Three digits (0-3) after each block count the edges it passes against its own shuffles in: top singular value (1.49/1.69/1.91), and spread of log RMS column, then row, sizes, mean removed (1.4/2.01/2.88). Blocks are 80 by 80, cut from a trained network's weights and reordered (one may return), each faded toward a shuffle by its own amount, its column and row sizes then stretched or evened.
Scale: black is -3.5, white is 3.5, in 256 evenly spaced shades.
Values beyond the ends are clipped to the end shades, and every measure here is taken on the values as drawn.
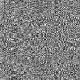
3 1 2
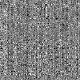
2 1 2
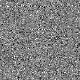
0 1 1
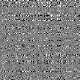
3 2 3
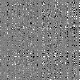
0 3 2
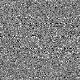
2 0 2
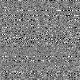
2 1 3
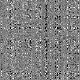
2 3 2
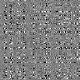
2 3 3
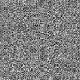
3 2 1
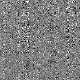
0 3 2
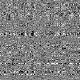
3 1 3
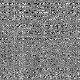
0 0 3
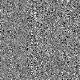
0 2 0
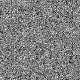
1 0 2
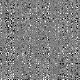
0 3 2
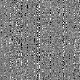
2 3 1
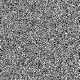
0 1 0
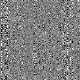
2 3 1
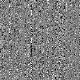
0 3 0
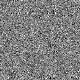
0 0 1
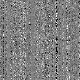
1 3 0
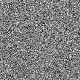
0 0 0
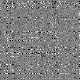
0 2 3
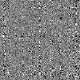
1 3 1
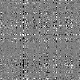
2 3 3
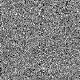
0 1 0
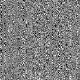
1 3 0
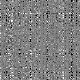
2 3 2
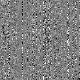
0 3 0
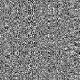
3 2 1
